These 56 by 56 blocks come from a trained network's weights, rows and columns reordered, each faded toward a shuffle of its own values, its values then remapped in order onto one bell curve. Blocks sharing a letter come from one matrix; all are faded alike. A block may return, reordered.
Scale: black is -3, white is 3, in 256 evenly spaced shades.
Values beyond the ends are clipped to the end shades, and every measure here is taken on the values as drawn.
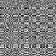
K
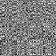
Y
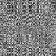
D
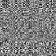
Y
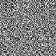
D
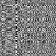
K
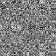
D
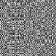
D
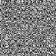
Y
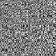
Y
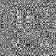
Y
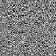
Y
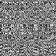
Y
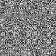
D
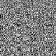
D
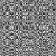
Y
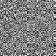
D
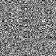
D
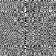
K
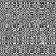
K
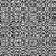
Y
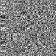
D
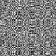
D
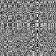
K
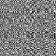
K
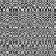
K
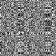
D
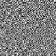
D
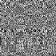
Y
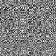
Y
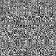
Y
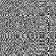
K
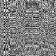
K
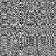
K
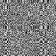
D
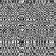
K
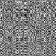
D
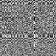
K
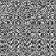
D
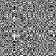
K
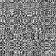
D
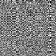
K
